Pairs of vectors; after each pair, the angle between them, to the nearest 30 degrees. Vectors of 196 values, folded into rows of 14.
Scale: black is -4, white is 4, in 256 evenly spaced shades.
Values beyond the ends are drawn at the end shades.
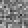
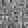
120 degrees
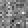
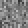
90 degrees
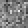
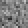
120 degrees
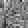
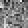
150 degrees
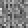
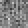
90 degrees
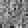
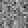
90 degrees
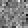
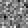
120 degrees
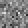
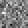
30 degrees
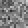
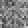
60 degrees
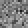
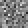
90 degrees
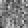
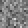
120 degrees
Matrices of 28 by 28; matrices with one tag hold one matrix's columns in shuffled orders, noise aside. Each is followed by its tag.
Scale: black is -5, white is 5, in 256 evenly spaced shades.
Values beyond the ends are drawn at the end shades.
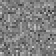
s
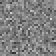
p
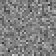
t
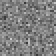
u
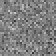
p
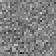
p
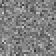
t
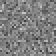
p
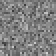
s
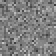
t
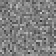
p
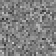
s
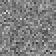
p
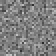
t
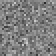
u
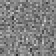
u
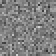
t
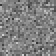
t
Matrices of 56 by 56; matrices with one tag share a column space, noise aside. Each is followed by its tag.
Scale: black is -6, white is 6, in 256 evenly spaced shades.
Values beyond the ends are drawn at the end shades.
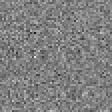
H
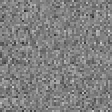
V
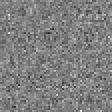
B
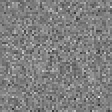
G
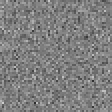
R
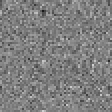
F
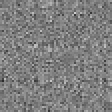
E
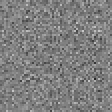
R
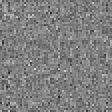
V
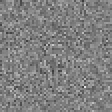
F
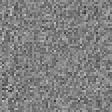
B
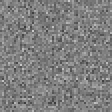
R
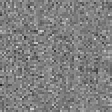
G
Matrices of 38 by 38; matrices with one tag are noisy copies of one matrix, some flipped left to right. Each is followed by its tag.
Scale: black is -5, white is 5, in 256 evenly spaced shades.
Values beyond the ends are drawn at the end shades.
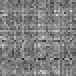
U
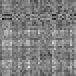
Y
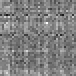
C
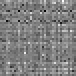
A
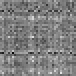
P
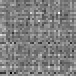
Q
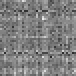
P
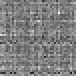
Q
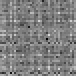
Q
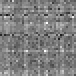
C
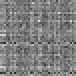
Q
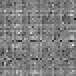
U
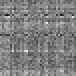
C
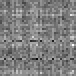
U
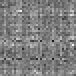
U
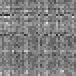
C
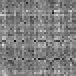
U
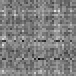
U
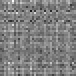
A
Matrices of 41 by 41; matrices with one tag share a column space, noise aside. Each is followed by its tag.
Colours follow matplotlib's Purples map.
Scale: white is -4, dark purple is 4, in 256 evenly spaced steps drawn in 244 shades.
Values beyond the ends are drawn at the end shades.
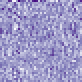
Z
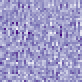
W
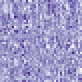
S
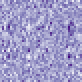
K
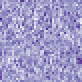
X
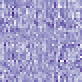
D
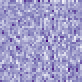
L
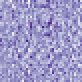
K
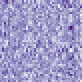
K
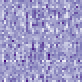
D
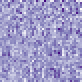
Z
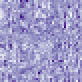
D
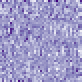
Z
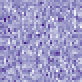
X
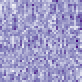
S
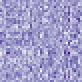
X
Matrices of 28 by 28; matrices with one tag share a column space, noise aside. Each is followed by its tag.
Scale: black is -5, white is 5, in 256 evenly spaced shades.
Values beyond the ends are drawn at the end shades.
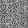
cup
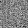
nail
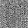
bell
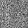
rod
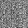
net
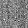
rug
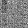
cup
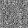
cup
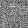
bell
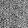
net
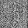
rug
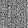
rod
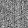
nail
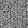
rug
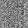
bell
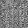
bell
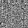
cup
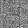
rod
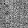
cup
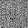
net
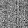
rug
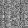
rug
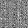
net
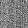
bell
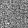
cup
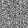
cup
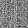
nail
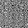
rod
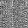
bell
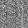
rod
